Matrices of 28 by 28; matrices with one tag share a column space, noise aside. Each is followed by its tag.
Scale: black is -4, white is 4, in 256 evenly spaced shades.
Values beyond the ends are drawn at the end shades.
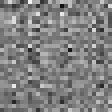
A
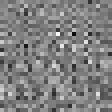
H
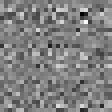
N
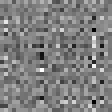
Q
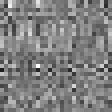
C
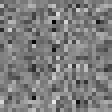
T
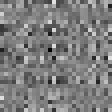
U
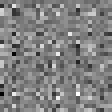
H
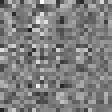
A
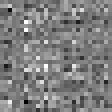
T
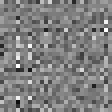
Q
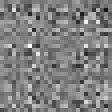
N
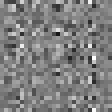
U
